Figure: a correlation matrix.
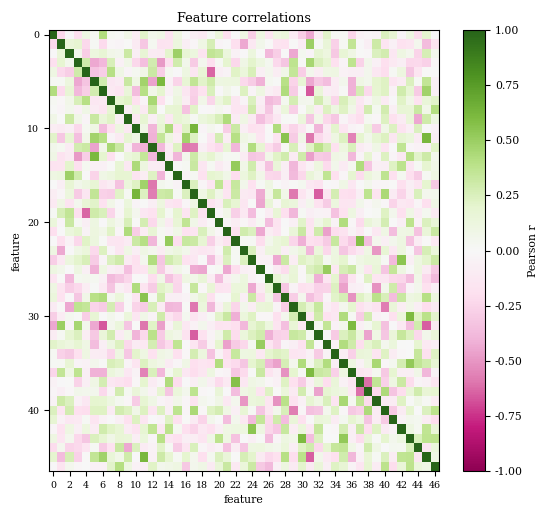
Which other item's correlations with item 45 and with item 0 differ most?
30
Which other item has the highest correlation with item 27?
10
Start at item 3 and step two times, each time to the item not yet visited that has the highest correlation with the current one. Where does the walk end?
36
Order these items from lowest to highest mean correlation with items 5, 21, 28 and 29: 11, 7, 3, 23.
3, 23, 7, 11
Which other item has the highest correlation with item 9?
21
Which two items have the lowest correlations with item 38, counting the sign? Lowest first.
37, 32
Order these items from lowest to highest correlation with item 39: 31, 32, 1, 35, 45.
45, 32, 31, 1, 35
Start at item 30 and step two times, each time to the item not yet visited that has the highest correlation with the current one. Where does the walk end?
35
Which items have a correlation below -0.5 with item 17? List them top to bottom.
12, 29, 32
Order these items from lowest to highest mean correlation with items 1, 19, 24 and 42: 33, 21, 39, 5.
5, 33, 21, 39
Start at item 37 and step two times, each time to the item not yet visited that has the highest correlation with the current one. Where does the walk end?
14
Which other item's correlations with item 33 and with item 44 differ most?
15
